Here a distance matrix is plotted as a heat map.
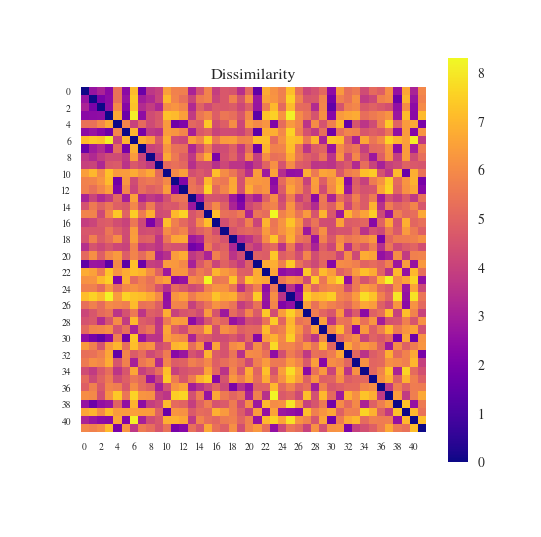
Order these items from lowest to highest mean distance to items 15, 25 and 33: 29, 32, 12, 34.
29, 32, 12, 34
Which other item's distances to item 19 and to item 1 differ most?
14
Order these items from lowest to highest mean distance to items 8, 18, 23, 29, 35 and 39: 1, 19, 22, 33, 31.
19, 33, 1, 22, 31
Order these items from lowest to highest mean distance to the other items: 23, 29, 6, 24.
24, 29, 23, 6
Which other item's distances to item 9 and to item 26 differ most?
25
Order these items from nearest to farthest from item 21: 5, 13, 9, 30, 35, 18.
5, 30, 13, 9, 18, 35
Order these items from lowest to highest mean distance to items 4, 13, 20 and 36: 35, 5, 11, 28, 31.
28, 5, 11, 31, 35
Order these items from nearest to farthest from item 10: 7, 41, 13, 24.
24, 13, 41, 7
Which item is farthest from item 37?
23
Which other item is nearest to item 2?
30
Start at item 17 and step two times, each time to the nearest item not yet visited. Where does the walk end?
34
